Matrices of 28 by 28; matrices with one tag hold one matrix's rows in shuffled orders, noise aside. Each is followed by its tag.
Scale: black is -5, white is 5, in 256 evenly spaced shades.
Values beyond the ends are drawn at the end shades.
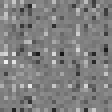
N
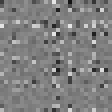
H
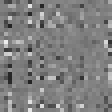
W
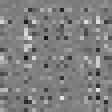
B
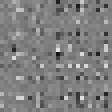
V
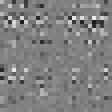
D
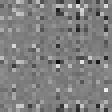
V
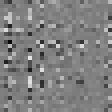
W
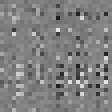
V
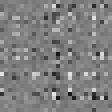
H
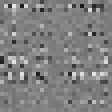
D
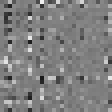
W
